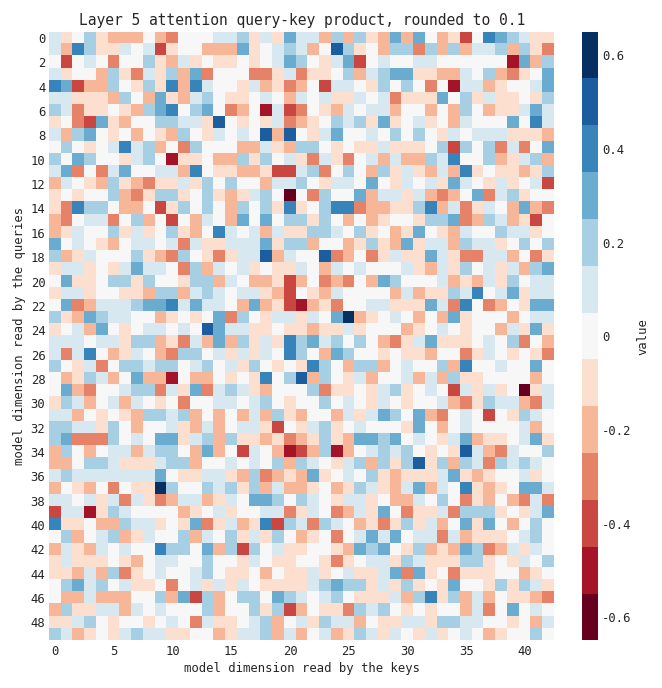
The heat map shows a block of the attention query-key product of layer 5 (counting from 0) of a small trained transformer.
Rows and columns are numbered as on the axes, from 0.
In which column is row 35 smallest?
37
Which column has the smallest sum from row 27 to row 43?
24
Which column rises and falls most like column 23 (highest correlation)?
18
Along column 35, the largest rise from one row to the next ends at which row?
27
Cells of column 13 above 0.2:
4
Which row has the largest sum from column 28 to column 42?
35
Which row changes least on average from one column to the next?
43
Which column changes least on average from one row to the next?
17
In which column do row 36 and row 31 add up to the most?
9
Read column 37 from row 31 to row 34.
-0.4 0 -0.1 -0.2
